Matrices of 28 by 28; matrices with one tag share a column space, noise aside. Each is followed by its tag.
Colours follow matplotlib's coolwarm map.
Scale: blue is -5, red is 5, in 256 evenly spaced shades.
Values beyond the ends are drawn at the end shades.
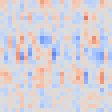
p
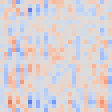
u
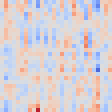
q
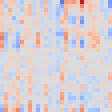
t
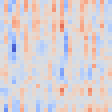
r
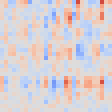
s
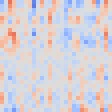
t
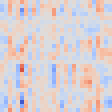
u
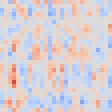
u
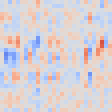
p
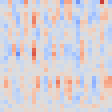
s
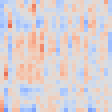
r
